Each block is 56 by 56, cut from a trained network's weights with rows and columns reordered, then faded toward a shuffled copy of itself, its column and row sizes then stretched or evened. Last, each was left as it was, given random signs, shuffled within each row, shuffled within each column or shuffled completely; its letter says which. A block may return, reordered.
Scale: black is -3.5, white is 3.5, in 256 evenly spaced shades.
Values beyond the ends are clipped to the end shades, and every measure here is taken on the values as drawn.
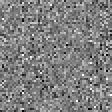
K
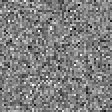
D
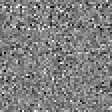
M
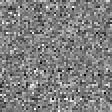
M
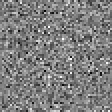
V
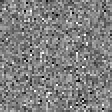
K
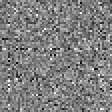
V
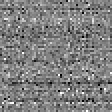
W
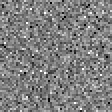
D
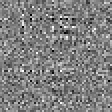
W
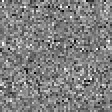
M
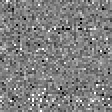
M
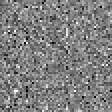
K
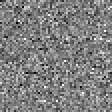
M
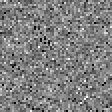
D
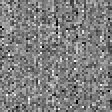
K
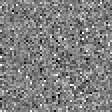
K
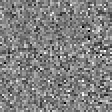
V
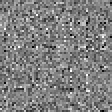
W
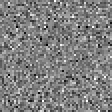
M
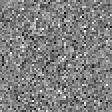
K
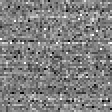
M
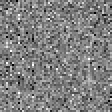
K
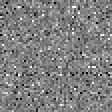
M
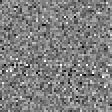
M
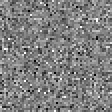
M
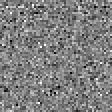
M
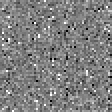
K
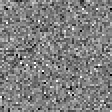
D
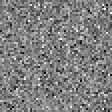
D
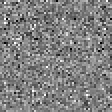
V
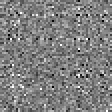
W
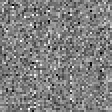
K
